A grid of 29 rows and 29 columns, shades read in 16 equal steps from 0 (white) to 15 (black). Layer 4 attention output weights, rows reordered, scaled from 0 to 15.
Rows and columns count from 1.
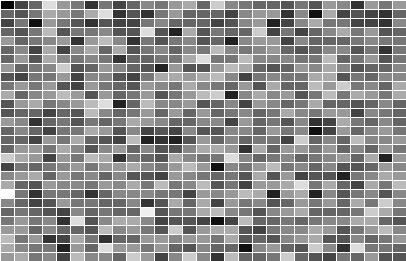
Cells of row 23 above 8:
12
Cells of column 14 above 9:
6
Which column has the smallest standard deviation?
29
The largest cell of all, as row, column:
1, 1
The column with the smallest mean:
8
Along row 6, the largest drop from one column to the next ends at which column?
4
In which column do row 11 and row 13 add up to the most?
17
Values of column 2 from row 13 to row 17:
9 7 7 9 6
